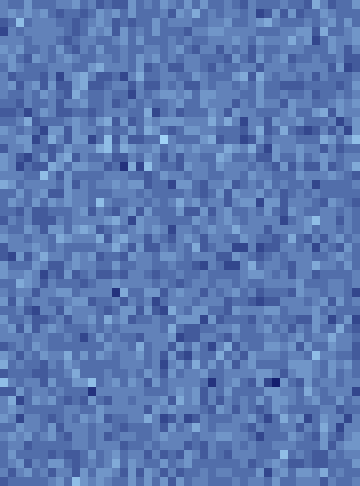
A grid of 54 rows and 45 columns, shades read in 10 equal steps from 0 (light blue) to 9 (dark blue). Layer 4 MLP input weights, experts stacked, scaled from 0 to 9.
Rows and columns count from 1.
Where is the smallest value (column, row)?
21, 16
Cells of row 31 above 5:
9
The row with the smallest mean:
17
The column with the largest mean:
34
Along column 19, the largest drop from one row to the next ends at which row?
47
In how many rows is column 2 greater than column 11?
24
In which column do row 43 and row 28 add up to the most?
35
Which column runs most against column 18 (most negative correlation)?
19
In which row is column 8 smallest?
27
